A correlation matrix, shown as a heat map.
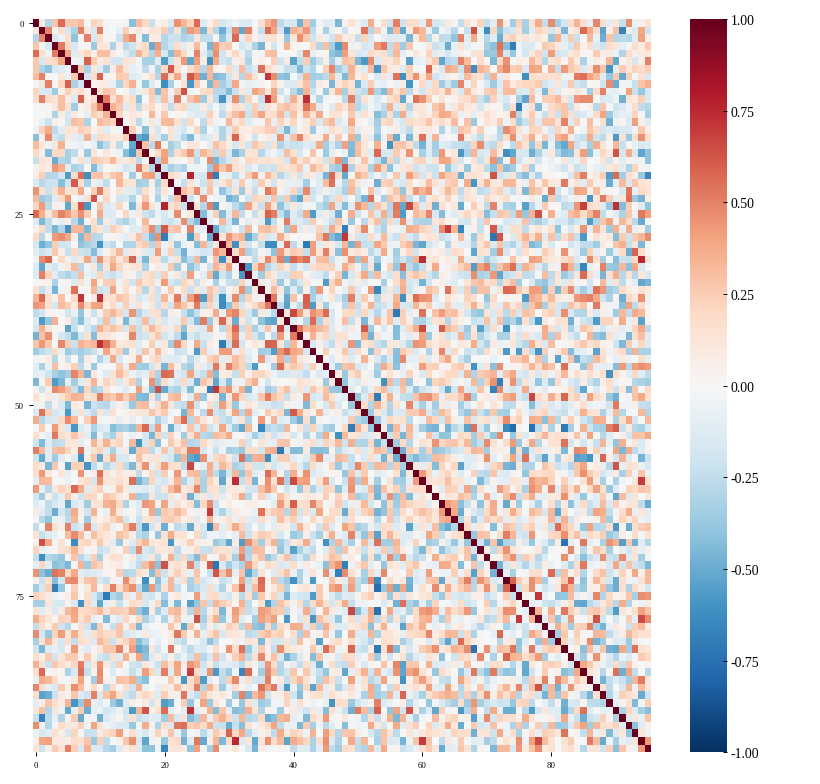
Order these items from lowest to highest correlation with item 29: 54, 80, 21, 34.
80, 34, 21, 54
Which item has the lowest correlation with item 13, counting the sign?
89
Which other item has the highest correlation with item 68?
1
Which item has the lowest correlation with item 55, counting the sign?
16
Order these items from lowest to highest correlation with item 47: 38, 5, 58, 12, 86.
58, 86, 5, 38, 12
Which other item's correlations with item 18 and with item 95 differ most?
20
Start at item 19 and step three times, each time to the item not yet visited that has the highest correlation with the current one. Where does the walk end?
72
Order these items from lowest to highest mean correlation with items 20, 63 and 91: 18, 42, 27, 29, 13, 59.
42, 59, 29, 13, 18, 27
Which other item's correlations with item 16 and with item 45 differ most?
82
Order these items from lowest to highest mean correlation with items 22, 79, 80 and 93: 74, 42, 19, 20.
74, 19, 20, 42
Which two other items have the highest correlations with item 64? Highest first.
27, 35
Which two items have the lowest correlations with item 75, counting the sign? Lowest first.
11, 43
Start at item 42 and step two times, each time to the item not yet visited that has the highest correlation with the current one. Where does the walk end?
36
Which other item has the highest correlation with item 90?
24
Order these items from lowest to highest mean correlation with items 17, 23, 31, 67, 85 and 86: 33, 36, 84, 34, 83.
83, 34, 33, 84, 36
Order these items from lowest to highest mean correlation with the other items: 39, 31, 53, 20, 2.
53, 39, 2, 20, 31
